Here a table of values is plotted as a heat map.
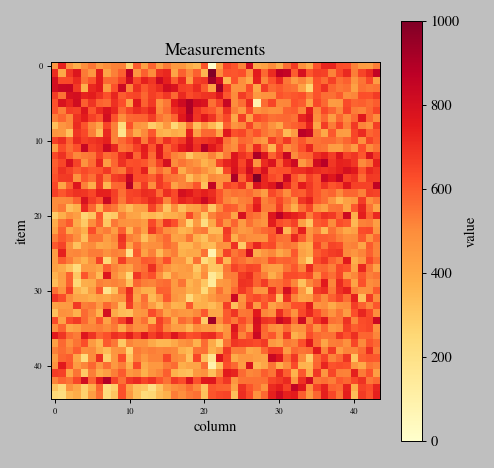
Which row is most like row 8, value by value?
32
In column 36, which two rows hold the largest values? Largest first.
13, 15
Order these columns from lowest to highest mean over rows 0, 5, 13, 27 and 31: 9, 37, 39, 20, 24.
20, 9, 37, 39, 24
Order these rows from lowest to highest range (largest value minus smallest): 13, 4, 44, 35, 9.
4, 35, 13, 44, 9
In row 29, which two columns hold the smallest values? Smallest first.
21, 3
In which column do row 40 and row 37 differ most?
34
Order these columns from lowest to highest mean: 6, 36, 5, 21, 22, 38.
21, 22, 5, 6, 38, 36
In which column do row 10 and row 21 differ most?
18
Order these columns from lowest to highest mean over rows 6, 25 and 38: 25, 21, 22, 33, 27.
21, 27, 22, 33, 25
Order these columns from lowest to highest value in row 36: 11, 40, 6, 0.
6, 11, 40, 0
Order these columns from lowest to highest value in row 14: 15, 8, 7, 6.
15, 8, 6, 7
